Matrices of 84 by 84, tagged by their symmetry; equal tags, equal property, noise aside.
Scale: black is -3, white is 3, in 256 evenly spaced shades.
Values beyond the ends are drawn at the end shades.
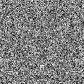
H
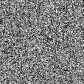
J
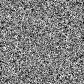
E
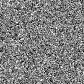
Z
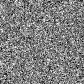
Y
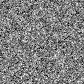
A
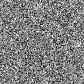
Z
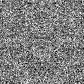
H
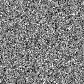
E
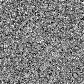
A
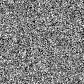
J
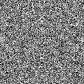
H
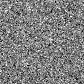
Y
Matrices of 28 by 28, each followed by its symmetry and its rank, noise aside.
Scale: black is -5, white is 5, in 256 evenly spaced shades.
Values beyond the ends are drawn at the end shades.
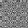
no symmetry, rank three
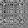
symmetric, rank two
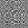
no symmetry, rank three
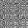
no symmetry, rank three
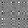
symmetric, rank one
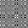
symmetric, rank one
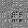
symmetric, rank two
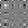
symmetric, rank one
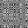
antisymmetric, rank two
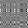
no symmetry, rank one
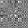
symmetric, rank two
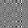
no symmetry, rank one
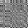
no symmetry, rank two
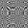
antisymmetric, rank two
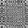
no symmetry, rank two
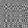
no symmetry, rank two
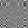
no symmetry, rank one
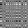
no symmetry, rank one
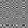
no symmetry, rank one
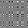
no symmetry, rank one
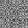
no symmetry, rank three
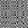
symmetric, rank two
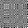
symmetric, rank one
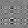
no symmetry, rank one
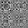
symmetric, rank three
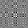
symmetric, rank one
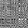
no symmetry, rank three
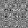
no symmetry, rank three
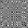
symmetric, rank two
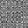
symmetric, rank three
